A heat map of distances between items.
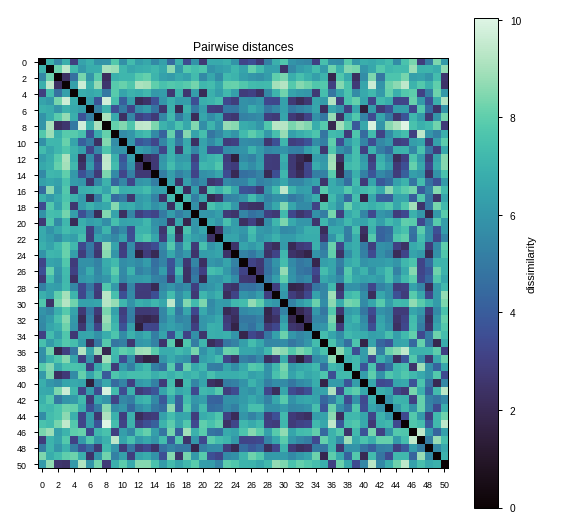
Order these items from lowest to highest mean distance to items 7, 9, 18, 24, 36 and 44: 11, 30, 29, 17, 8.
29, 17, 11, 8, 30
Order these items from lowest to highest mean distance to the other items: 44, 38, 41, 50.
44, 41, 38, 50
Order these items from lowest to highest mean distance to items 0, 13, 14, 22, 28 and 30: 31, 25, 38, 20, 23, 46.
31, 23, 25, 20, 38, 46
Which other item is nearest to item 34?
25
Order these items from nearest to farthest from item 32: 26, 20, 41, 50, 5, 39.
5, 41, 26, 20, 39, 50
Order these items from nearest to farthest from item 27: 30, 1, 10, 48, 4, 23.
4, 48, 10, 23, 1, 30
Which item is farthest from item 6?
47
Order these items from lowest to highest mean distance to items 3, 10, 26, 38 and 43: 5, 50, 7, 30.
7, 50, 5, 30
